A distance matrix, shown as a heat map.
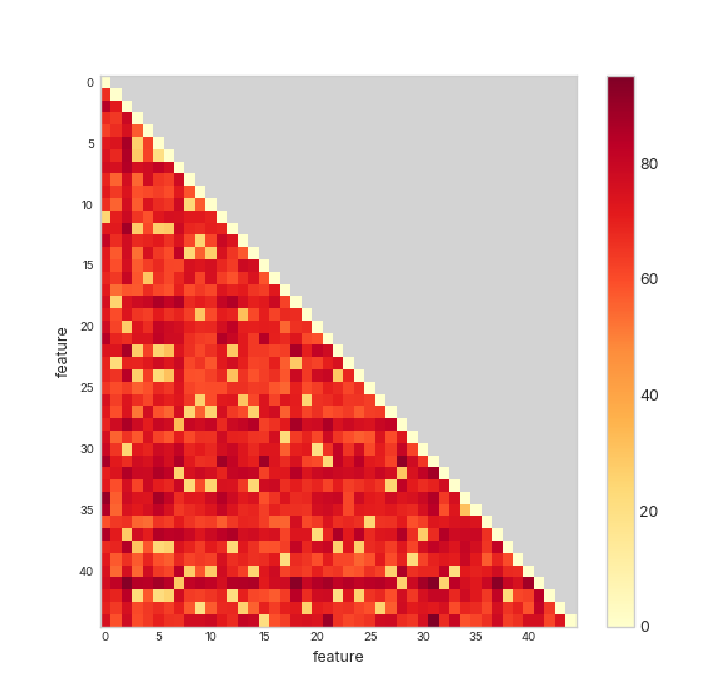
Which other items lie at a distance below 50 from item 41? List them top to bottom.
7, 28, 32
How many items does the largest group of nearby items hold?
8
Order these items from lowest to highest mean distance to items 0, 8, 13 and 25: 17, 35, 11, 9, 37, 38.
9, 11, 17, 38, 35, 37
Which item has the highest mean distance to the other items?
41
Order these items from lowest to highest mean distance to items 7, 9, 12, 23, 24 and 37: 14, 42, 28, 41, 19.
42, 19, 14, 28, 41
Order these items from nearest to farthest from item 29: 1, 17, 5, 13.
17, 1, 5, 13
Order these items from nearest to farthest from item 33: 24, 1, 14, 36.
14, 1, 24, 36
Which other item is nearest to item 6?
5
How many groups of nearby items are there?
13
